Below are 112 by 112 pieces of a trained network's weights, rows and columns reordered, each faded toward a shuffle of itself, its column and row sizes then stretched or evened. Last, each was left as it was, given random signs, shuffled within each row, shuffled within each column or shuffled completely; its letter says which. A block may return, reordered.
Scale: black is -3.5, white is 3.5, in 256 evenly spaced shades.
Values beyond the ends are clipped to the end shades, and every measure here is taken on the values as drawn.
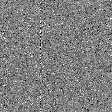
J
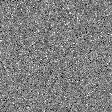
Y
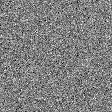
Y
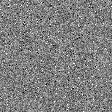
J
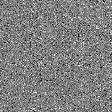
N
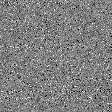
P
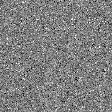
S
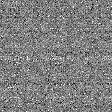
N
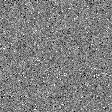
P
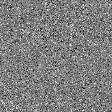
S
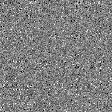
N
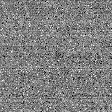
N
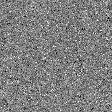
J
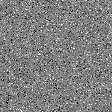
Y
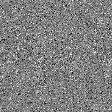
S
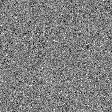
P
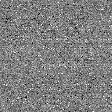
N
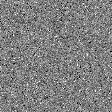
J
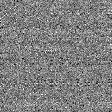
N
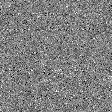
P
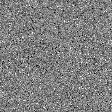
J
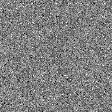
S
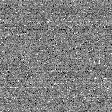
P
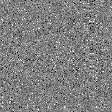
N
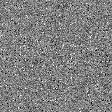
S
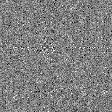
N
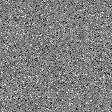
Y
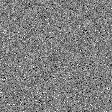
P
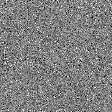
S
